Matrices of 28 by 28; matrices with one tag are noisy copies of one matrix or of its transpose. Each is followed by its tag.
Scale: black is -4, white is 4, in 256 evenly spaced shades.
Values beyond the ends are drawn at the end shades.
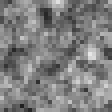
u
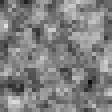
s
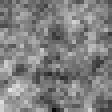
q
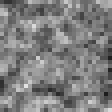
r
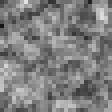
s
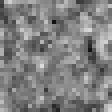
r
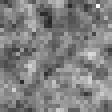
u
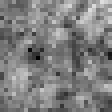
q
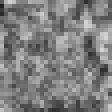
r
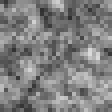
u
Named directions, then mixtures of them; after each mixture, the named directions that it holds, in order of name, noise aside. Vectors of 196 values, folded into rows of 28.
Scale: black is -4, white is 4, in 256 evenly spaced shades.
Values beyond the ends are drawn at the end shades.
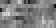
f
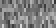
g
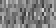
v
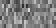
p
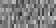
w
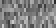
g.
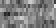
f, g.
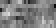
f.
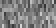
g.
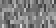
g.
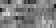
f.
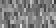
g.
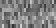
g.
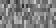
p.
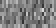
v.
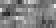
f.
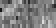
f, g.
